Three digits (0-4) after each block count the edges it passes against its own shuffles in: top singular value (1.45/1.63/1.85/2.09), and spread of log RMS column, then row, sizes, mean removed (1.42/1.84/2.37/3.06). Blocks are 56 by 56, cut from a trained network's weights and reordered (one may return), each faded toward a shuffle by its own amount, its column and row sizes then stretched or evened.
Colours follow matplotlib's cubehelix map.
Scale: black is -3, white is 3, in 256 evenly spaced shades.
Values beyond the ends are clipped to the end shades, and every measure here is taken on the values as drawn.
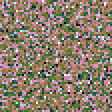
0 0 0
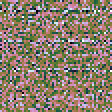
4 1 2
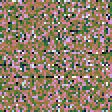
2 2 3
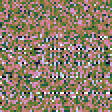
4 0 3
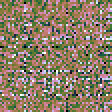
2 2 3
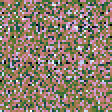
3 0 2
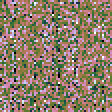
1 3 0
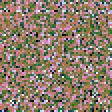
1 1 2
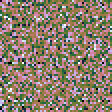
2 0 1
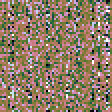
0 4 0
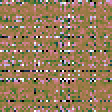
4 3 4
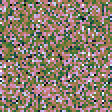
0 1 0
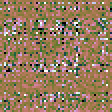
0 3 4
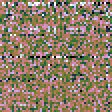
3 1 3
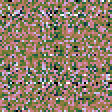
2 1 3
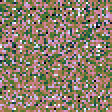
2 1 2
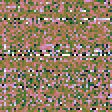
1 0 4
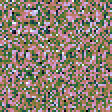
3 0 0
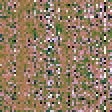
0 4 1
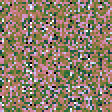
1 3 1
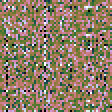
2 3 2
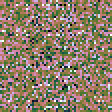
2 2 2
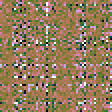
4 4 3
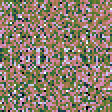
3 2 1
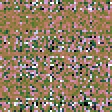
0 3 4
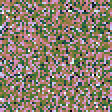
0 0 1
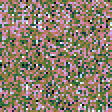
1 1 0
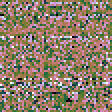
3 0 3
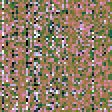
1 4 1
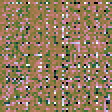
2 4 3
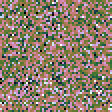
2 1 1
